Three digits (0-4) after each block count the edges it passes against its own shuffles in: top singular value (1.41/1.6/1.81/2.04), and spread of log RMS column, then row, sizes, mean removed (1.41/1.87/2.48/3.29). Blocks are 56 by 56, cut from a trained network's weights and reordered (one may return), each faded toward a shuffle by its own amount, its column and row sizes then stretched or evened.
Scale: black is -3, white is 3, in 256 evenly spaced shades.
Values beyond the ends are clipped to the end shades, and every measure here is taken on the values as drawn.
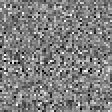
1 1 2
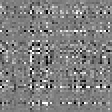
4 3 4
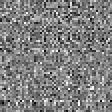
3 1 2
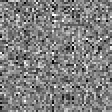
3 2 1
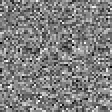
3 0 0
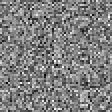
3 1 0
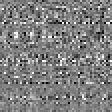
2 1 4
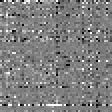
1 2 4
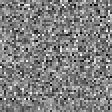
2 0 2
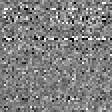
1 1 3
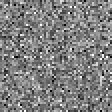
0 1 1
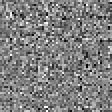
2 2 1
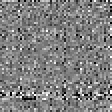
3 2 3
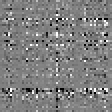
3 3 4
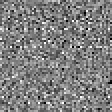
3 0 2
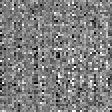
1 3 1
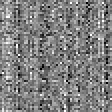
4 3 0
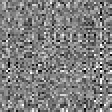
4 2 2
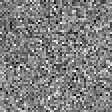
0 0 0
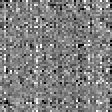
3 2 3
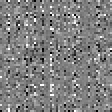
0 4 2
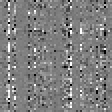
2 4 1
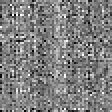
3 2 2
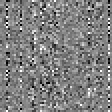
3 4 0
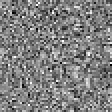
1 1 0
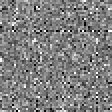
2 2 2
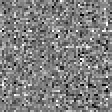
0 2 1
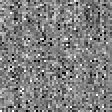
0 1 1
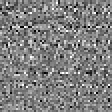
3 1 3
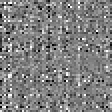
2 2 3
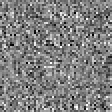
1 1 2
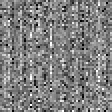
2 3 0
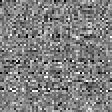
2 0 3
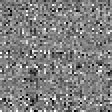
0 2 3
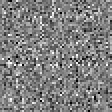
1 2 1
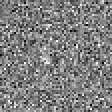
1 0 1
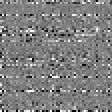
4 2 4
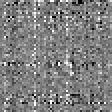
2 2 3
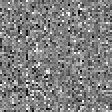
0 3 0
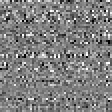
2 1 4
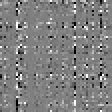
3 4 3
